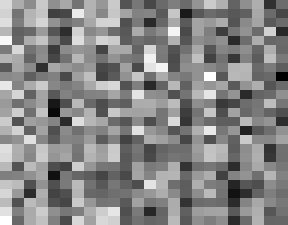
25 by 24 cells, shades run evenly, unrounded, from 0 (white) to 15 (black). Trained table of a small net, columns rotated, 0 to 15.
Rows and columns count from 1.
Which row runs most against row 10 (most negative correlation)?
8
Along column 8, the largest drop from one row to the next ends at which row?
13
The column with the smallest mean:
1
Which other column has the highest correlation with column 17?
16
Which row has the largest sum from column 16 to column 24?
2
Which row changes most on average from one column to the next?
4
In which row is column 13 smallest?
7
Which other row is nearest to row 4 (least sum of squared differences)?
14
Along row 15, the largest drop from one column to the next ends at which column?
12
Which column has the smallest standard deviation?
17
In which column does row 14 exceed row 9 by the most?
18
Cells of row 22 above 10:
5
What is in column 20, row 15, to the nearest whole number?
6
